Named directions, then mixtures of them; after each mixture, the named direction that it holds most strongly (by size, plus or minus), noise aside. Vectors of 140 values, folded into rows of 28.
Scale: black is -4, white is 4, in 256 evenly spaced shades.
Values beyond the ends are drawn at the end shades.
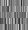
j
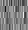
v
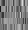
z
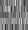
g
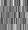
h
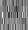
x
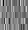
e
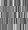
h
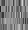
z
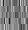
e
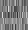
x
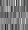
g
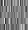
e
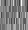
h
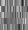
z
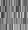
v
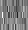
x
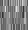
v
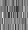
x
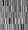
j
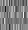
v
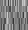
v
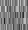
v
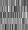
g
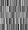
j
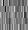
v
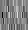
x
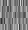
e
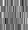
z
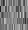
z
